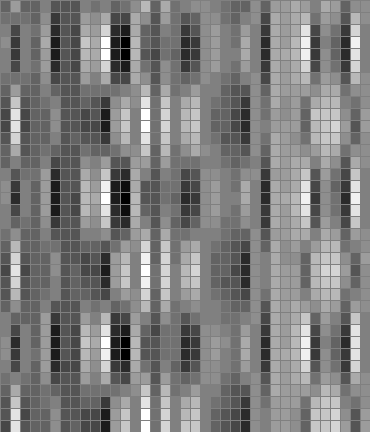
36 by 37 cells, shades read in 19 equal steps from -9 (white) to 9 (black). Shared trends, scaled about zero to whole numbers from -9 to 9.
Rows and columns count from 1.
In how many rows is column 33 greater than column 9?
12
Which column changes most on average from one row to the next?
11
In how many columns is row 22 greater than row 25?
12
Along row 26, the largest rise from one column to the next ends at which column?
16
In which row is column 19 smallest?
36
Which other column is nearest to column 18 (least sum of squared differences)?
4
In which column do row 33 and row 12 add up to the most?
25
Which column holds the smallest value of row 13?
15
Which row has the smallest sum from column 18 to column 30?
23
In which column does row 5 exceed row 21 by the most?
13
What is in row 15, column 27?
5
